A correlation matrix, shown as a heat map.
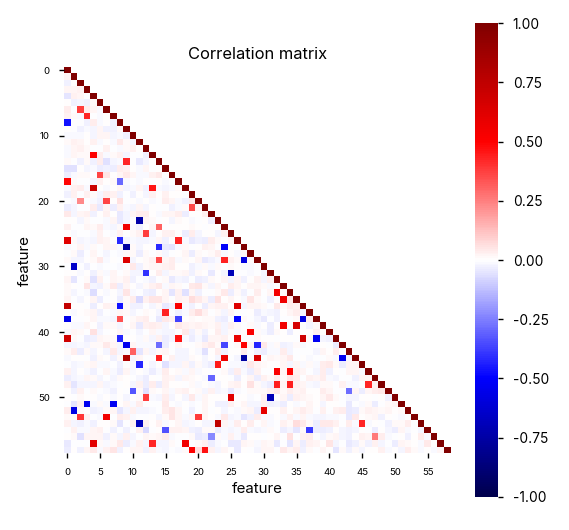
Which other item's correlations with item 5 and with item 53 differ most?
6
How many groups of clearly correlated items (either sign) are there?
16
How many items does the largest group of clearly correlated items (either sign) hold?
7
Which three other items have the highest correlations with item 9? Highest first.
44, 29, 24
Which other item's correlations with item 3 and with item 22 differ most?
51
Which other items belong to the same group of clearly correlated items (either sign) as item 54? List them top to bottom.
11, 23, 45
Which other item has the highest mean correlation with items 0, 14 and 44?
9
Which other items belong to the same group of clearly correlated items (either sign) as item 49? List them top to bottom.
10, 43
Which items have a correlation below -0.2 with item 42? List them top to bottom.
9, 14, 24, 29, 44
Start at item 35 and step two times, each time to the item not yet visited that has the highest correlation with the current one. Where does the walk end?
33
